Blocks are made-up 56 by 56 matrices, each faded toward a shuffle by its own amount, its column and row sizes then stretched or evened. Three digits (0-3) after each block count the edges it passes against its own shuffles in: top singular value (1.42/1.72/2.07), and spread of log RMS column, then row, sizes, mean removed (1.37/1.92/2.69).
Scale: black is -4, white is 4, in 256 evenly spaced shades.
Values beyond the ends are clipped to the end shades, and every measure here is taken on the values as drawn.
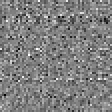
2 0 2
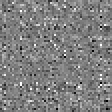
1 2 2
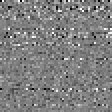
0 0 3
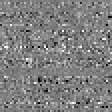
0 0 3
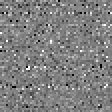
0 0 2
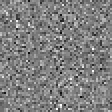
1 2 0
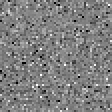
0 0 0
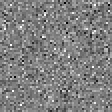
1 1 0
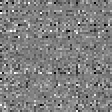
0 2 3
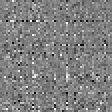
2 2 2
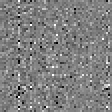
2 2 1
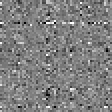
2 2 2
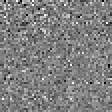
0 1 2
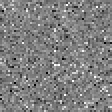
0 0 1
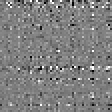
2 2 3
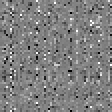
2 3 0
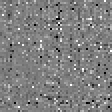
1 1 1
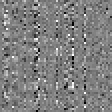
3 3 0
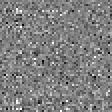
2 1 1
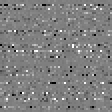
0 0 3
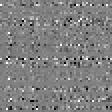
1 2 3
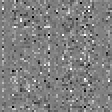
0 3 1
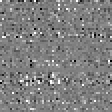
0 1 3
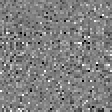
2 0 1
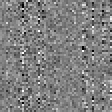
2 3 0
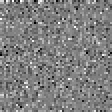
2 0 1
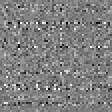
1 1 3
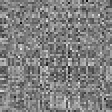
3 2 0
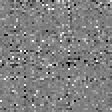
2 1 2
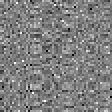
3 0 0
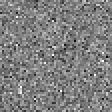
0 1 0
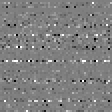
1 0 3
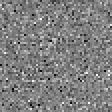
0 0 1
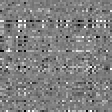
3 1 3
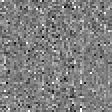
0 2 1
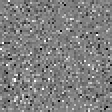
1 0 0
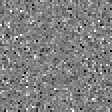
0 0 0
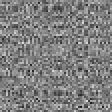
3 1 2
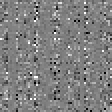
2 3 1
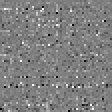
0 1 2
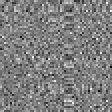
3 0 1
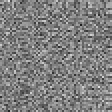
2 0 0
